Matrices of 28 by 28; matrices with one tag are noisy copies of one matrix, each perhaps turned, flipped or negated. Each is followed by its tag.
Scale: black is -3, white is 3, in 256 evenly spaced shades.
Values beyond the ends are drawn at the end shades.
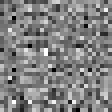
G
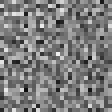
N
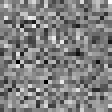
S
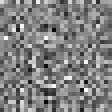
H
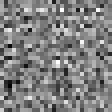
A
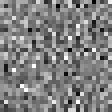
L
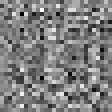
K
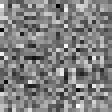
S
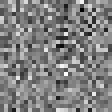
H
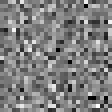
N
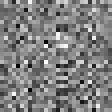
H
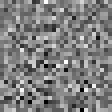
H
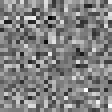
S
